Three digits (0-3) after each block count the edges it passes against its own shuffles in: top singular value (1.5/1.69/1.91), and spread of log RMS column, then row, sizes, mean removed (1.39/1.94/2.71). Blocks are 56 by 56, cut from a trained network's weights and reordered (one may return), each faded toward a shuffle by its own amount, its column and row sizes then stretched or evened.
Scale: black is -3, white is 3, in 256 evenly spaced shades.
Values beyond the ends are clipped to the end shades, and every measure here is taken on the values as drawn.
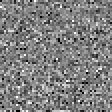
0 0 1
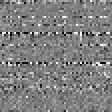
3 1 3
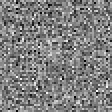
1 1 0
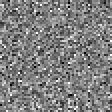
1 1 0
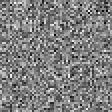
3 1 0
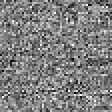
1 0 1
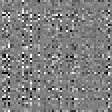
3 3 3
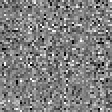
0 2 2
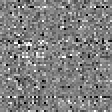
0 1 3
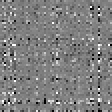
1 3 3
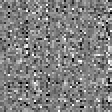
1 3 1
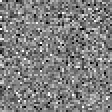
0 1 0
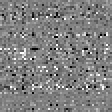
0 1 3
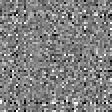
2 2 2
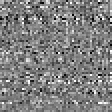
2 1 3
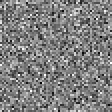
0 0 0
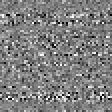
0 0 3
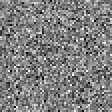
0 1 0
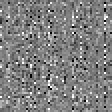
0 3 1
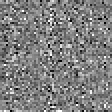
0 2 1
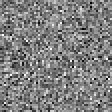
1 0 0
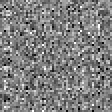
2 2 0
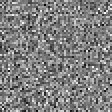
1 0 0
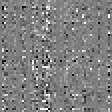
0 3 2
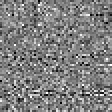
3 1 2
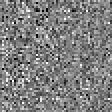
1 2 1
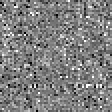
0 1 1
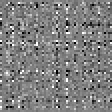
3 3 3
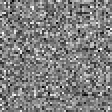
1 0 1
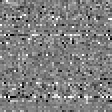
1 0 3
